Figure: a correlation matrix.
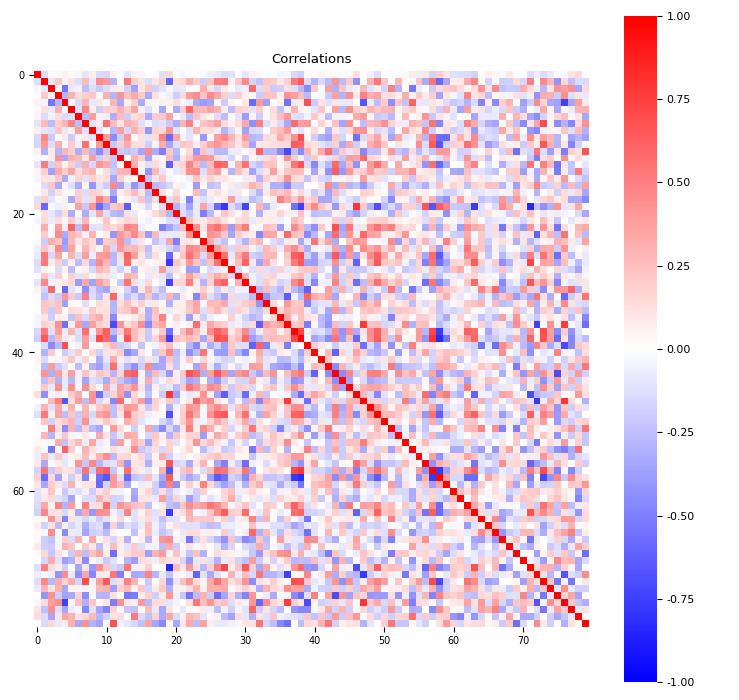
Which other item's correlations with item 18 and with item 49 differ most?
22
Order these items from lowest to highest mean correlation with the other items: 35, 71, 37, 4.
4, 35, 71, 37
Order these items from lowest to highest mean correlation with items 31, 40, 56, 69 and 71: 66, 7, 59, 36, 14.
7, 14, 59, 66, 36
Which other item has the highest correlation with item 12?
47
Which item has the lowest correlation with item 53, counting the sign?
72
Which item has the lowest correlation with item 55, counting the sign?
58
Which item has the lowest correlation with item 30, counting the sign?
19
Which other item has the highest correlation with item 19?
46
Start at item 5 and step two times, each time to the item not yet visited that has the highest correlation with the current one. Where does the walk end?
43
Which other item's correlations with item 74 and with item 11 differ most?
36
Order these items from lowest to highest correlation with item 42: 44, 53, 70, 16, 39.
53, 39, 70, 44, 16
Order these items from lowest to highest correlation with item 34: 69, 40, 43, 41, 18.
40, 41, 18, 69, 43
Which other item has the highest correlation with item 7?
73
